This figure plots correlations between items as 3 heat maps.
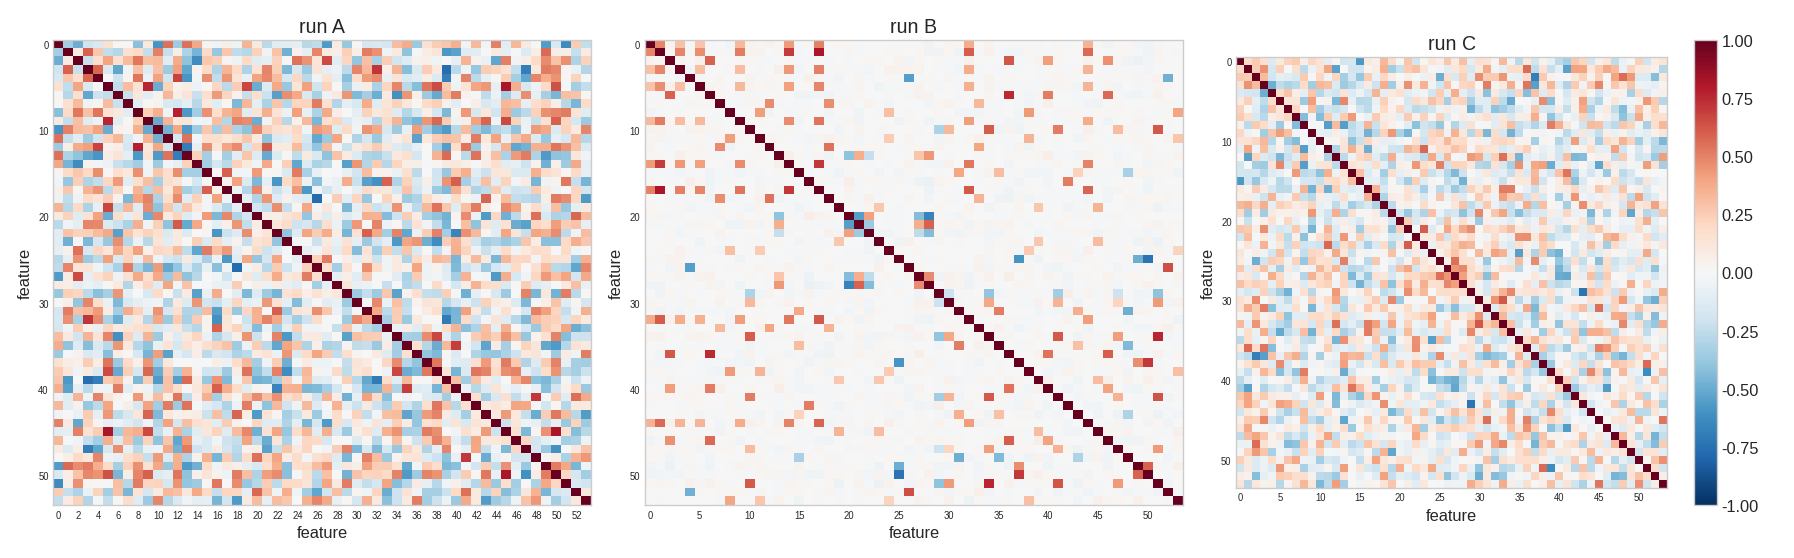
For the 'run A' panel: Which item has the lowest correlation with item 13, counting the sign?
12
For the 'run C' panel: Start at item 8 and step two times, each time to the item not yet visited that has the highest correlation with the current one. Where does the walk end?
44
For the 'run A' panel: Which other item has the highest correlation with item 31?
22
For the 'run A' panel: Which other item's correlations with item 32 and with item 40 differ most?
16
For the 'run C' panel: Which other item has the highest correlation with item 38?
51
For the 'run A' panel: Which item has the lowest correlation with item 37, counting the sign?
23
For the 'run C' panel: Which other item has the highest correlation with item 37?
25
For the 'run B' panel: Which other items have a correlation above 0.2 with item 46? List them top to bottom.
2, 6, 36, 40
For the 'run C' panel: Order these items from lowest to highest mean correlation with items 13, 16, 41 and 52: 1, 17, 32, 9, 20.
9, 1, 32, 20, 17
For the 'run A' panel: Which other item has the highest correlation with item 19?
5
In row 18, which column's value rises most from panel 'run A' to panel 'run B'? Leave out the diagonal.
7
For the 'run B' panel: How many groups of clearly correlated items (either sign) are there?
11
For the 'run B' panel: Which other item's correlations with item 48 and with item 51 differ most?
34
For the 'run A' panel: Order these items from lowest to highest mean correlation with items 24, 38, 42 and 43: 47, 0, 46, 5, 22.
47, 0, 22, 46, 5
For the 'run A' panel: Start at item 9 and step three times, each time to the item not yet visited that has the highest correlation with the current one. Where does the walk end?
50
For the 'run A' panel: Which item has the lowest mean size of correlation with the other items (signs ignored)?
28
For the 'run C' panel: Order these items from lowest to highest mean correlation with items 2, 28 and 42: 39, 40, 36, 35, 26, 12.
40, 12, 39, 35, 36, 26
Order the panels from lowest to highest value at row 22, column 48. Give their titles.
run B, run C, run A
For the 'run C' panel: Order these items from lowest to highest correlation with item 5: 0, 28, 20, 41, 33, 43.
33, 41, 20, 0, 28, 43
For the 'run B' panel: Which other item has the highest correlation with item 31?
35
